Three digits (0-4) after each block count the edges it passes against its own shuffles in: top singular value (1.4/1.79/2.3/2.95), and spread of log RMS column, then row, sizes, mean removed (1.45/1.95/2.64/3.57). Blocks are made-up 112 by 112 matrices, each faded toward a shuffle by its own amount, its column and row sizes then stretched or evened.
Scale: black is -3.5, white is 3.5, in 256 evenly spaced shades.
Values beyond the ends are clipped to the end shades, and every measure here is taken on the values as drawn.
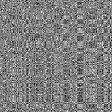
4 2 0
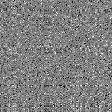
3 0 1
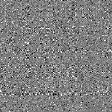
2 2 3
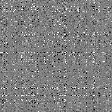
2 3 3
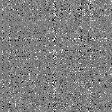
1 3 3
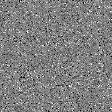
0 1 2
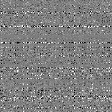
3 2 4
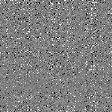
2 2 3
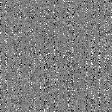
0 4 1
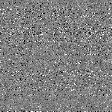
1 0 3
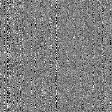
2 4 0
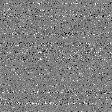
0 0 3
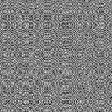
4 0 1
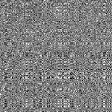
4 2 3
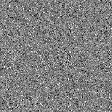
2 1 0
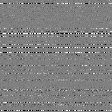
4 0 4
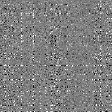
3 3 3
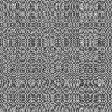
4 1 2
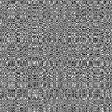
4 2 3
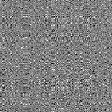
4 2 2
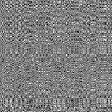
4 1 3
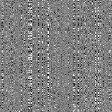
4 4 0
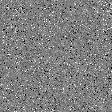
0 1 1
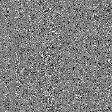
0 3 0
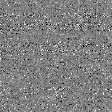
0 0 3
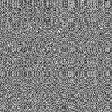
4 0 1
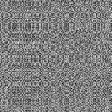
4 2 0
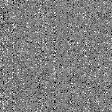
1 3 2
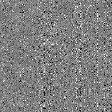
2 3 0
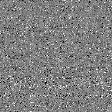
0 1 3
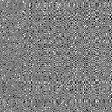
4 3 1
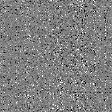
1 3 1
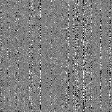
3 4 0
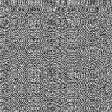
4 1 1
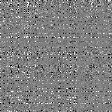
1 3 4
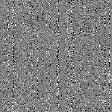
2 4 0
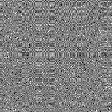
4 0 1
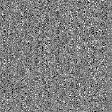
2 3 0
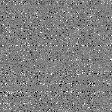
1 2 3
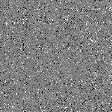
0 2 2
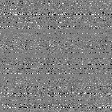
1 1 4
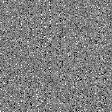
0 3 0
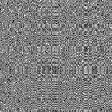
4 2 0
